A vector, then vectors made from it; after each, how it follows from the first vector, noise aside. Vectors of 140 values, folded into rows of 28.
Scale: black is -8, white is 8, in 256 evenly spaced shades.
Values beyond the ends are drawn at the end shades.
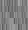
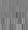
wrapped around, partly zeroed.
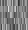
negated, scaled up.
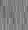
wrapped around, negated, partly zeroed.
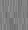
negated, shrunk.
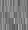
negated.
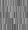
negated.
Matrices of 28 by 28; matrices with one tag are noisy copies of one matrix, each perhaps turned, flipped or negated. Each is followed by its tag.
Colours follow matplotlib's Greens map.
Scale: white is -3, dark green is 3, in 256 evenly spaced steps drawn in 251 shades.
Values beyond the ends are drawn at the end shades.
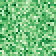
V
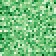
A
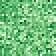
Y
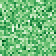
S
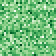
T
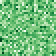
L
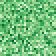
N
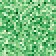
V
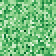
T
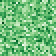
T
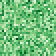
N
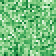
A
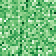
L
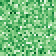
S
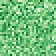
N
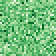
S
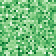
L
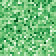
V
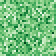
V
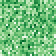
Y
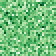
N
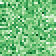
A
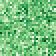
Y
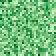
L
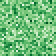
V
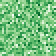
V
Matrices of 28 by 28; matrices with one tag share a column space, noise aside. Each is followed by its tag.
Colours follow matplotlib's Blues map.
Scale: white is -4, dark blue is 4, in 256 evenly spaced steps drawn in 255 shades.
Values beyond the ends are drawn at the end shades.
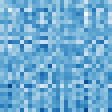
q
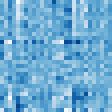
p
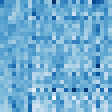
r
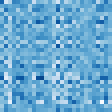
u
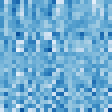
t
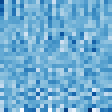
t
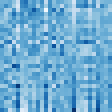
q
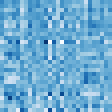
p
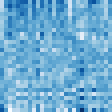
t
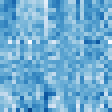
p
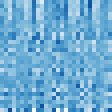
t
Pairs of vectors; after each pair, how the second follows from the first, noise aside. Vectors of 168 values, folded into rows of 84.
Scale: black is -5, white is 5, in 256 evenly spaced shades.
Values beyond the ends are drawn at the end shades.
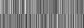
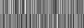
copied.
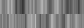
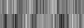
reversed.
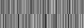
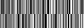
scaled up.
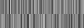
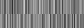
reversed.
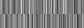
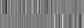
reversed, partly zeroed.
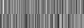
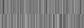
negated, shrunk.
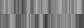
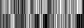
scaled up.
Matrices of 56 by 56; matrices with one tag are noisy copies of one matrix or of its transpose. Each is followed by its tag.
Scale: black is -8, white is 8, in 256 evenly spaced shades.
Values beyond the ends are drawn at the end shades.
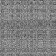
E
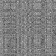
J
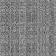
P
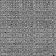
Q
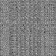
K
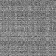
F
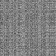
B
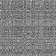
P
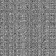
B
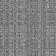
B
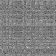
P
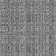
P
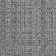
F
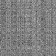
F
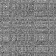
J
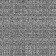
B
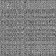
K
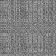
Q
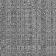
F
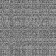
B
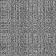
Q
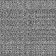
K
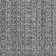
F
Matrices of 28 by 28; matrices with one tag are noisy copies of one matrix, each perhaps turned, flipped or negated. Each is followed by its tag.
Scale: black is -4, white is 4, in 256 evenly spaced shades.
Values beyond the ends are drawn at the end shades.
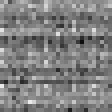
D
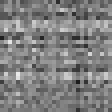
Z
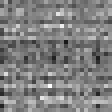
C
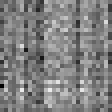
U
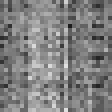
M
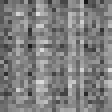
D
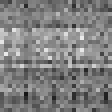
M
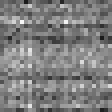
U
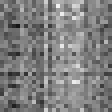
M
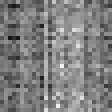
M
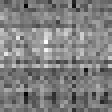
M
